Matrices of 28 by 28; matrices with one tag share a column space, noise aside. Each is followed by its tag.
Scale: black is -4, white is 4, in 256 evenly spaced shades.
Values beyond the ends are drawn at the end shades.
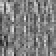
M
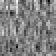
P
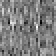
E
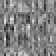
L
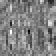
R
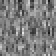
P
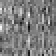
E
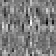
E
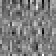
P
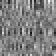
P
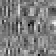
E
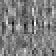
E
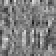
R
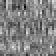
P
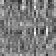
P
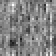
M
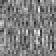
R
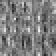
M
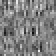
P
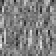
R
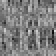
R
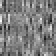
L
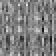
M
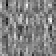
L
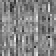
M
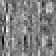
M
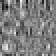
P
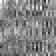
P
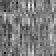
L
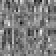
R
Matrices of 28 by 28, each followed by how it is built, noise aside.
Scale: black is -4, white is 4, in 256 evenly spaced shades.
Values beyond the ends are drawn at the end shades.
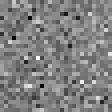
sparse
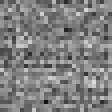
blocks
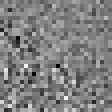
lower triangular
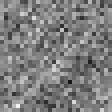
Hankel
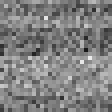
blocks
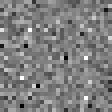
sparse
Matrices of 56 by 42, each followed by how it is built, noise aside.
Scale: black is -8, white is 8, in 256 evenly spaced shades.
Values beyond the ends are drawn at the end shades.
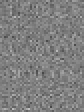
low rank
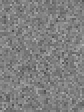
noise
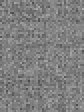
blocks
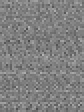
repeating columns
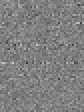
uneven rows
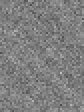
Toeplitz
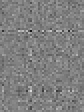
low rank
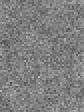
smooth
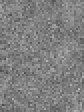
smooth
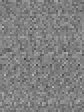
repeating columns
